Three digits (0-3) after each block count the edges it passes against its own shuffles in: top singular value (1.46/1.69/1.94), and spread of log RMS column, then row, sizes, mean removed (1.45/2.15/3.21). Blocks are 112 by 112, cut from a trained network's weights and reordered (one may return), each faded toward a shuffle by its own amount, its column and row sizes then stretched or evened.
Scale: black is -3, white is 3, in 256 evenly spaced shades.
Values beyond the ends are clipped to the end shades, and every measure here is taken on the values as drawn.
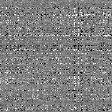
1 2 3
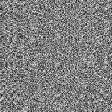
3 0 0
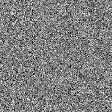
2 1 0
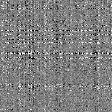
3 2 3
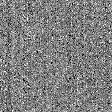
0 1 0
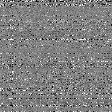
0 1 3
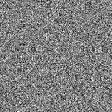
2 0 0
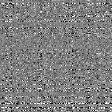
3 2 3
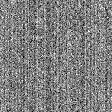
3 0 0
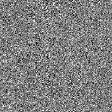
2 2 0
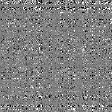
1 3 3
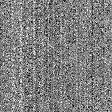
2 1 0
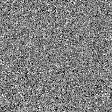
0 0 1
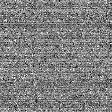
3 1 0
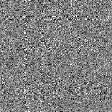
2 2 2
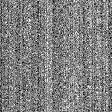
3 1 0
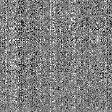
2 2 2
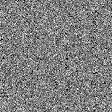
1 1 0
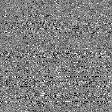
2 1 3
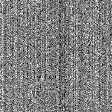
3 1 1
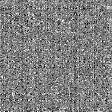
1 0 2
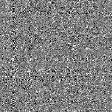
1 2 2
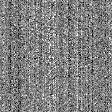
3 2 1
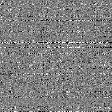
3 1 3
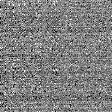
2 2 0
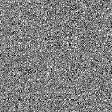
2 2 1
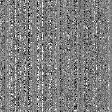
3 3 1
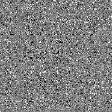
0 2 2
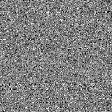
2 0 2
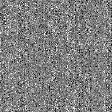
0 2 1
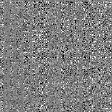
1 3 2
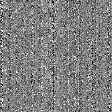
1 3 0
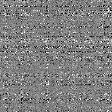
0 2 3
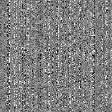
2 3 1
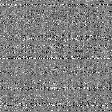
1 0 3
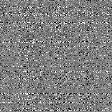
0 2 3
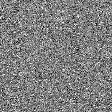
0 1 0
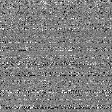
0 1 3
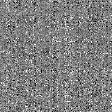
0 2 2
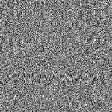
3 1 1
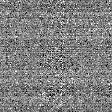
2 2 0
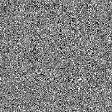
1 2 1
